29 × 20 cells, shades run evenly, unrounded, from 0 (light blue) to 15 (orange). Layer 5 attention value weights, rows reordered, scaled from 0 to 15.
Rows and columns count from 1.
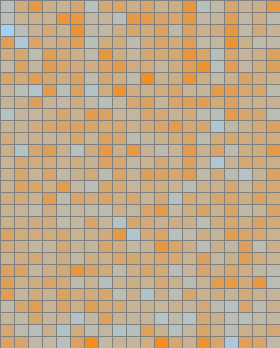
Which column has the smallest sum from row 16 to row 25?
13
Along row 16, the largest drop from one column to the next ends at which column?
6
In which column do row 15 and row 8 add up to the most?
9
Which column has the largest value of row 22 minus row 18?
18
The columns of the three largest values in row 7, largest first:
11, 14, 3
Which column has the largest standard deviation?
17
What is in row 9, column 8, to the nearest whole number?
4
